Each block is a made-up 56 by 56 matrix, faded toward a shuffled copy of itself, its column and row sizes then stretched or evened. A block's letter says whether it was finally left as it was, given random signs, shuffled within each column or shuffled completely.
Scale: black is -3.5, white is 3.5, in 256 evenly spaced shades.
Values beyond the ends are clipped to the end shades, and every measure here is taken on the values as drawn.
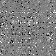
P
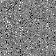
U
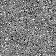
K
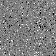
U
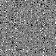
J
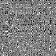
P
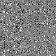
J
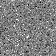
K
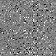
P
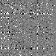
P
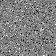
K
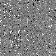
U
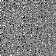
J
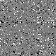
J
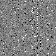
U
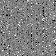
U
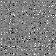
P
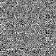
P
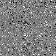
J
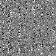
J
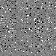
P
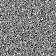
K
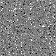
U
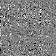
J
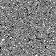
K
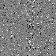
U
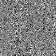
U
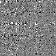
J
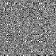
P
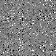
J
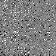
J
